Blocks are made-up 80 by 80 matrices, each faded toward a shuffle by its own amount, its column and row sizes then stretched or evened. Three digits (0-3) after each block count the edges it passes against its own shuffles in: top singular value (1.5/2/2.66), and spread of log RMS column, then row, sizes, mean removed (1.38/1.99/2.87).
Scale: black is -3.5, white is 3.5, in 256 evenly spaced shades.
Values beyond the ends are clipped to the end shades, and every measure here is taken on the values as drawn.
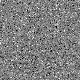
0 0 0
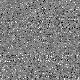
1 0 1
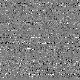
0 0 3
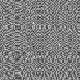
3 0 0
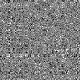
2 1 1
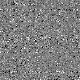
0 1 2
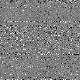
0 1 3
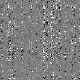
1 3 2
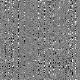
0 3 1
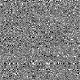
2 1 2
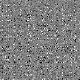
0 2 2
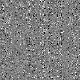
1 2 0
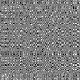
3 2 2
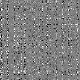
2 3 2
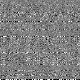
2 0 3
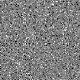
1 1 1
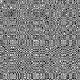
3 0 2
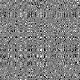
3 2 2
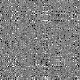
2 2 2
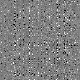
1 3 1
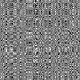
3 3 1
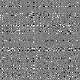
2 2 3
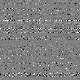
2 1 3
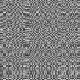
3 0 3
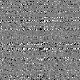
2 1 3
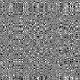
3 2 2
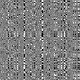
3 3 1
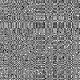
3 2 0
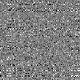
2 1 2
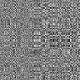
3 3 2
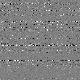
1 0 3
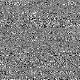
0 0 3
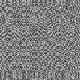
3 0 1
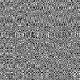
3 1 2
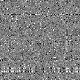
2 0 2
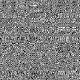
2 0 2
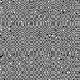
3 0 0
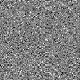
2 0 1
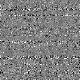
1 1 3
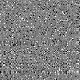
2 1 1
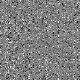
1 2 1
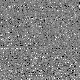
0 0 2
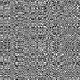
3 2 2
